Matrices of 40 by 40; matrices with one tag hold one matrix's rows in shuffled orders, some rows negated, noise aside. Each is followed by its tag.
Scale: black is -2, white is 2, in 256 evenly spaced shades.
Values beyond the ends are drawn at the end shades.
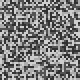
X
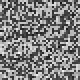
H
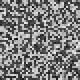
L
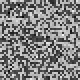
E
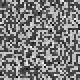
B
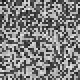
B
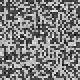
B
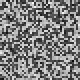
H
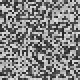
H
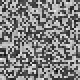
H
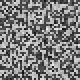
H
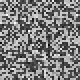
H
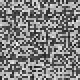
E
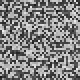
E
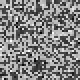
H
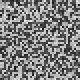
L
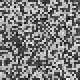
L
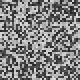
H
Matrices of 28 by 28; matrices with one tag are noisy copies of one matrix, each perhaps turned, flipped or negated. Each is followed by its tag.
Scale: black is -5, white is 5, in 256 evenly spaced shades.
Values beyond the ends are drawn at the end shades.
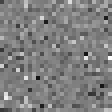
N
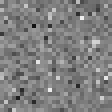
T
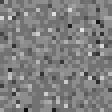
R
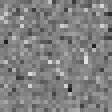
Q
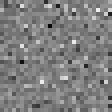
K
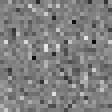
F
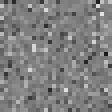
K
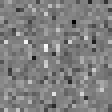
F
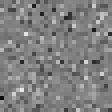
T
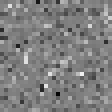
Q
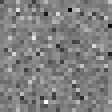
R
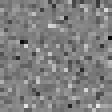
Q
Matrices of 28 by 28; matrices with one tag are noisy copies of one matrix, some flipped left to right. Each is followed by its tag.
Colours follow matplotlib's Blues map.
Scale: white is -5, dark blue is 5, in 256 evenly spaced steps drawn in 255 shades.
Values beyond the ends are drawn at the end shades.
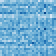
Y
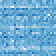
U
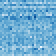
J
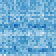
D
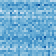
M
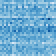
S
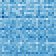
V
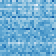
V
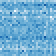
M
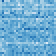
V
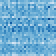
S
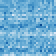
D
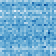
M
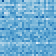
V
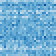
M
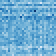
J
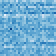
Y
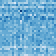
J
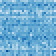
M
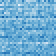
V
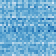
S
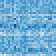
D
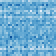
M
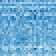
J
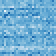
U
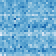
D
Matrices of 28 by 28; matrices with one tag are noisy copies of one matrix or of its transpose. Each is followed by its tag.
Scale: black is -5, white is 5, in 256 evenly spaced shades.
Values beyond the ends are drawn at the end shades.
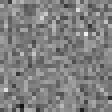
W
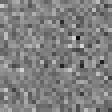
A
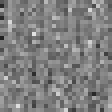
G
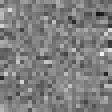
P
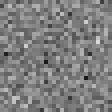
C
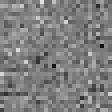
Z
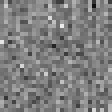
Z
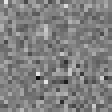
A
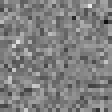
W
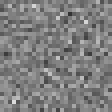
C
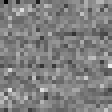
G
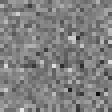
A
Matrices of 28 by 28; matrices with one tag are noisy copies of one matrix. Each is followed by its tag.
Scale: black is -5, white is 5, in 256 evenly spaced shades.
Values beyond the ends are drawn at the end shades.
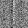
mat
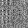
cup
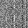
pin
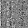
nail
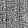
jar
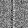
mat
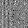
cup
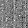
pin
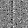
mat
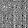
pin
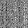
jar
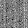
jar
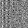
cup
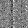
mat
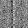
mat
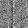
mat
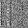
nail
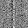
mat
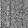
nail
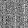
jar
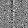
mat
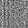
cup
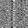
mat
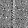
mat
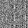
pin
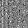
cup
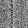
mat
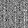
jar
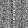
mat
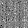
jar
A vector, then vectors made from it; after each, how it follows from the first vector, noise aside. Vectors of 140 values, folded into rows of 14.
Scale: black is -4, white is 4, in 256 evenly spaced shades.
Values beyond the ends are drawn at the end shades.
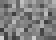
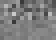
negated, partly zeroed.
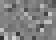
negated, partly zeroed.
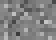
negated, partly zeroed.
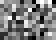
reversed, negated, scaled up.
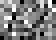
reversed, negated, scaled up.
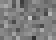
negated, partly zeroed.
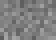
negated, shrunk.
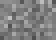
reversed, negated, shrunk.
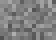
reversed, negated, shrunk.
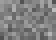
reversed, negated, shrunk.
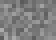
negated, shrunk.
